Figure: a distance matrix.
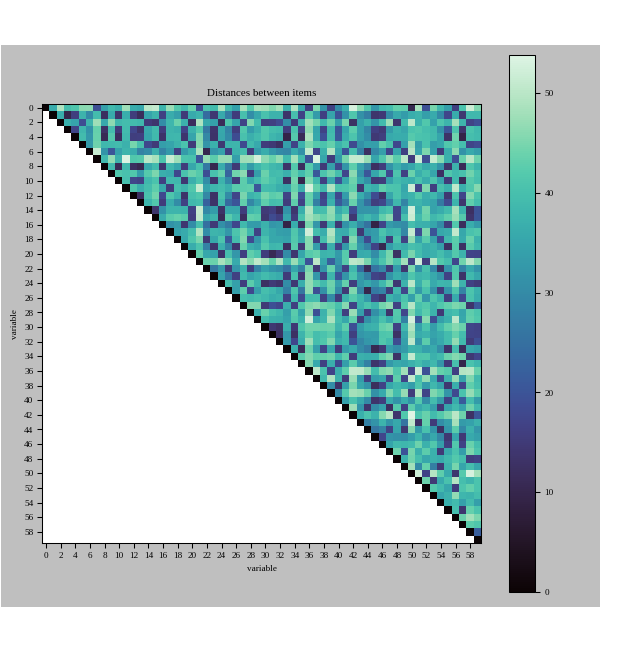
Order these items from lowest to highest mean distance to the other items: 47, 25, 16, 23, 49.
16, 23, 25, 49, 47
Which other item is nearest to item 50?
0
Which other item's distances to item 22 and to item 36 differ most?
6
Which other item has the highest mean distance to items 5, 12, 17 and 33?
36
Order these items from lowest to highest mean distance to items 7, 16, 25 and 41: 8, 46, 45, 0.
45, 8, 46, 0
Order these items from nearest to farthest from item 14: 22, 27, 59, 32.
32, 27, 59, 22
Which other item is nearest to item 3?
1
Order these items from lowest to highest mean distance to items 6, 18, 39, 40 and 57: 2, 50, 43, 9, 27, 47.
47, 9, 43, 50, 2, 27
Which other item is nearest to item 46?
19
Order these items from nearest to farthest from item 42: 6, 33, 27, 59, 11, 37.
27, 59, 33, 6, 11, 37
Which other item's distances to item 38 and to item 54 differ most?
9
